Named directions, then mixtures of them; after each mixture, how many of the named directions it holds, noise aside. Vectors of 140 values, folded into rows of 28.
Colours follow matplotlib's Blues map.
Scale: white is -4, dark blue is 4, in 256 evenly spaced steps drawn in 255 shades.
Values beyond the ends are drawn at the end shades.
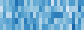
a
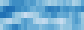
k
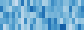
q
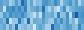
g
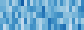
two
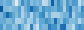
two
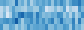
two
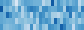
two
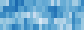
two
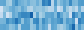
four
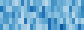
one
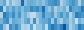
two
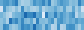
four
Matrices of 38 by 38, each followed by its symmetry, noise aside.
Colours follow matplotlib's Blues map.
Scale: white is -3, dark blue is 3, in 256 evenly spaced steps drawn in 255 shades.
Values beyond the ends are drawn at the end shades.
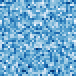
mirrored left to right.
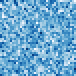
no symmetry.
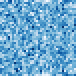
mirrored top to bottom.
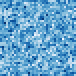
same after a half turn.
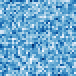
same after a half turn.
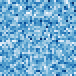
mirrored left to right.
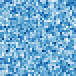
no symmetry.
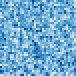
no symmetry.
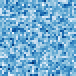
same after a half turn.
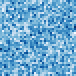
same after a half turn.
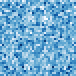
mirrored left to right.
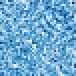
symmetric across the other diagonal.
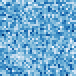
symmetric across the other diagonal.
